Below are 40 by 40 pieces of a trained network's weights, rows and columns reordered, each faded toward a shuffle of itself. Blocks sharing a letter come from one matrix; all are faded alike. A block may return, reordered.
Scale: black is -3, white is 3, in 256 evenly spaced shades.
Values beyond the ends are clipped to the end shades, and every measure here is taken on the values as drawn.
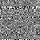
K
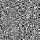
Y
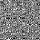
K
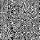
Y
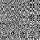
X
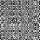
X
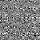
K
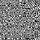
K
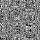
Y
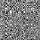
Y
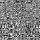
K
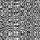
X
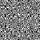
Y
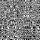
K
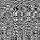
X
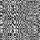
X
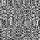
X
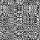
X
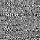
K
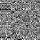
K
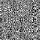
Y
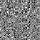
Y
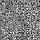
K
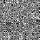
Y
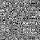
K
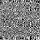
K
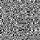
K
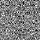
K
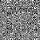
Y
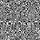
Y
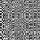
X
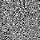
Y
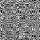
X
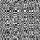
X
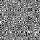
Y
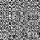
X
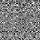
K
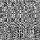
X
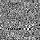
K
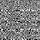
K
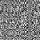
X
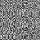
X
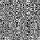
X
